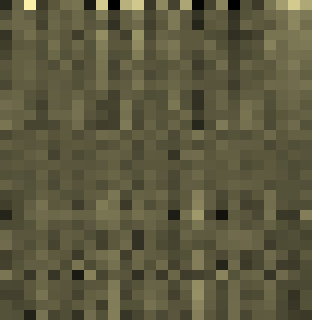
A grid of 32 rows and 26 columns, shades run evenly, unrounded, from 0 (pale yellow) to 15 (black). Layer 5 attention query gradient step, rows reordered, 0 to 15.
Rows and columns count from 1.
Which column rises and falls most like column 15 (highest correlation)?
2
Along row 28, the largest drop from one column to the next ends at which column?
8
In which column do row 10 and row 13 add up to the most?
17
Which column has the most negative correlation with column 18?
6
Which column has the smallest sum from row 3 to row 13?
25
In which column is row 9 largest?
20
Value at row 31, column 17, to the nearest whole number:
7
